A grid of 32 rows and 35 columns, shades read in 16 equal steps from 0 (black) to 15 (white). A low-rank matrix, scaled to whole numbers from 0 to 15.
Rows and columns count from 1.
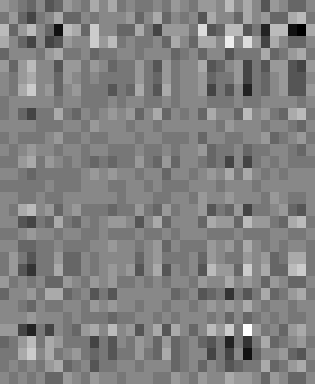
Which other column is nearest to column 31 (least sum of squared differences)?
8
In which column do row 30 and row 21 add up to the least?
28
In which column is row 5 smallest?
26
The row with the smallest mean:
29
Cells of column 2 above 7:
19
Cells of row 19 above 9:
6
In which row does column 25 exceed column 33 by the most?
3
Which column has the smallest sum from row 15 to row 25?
4
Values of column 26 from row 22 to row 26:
7 9 10 3 9
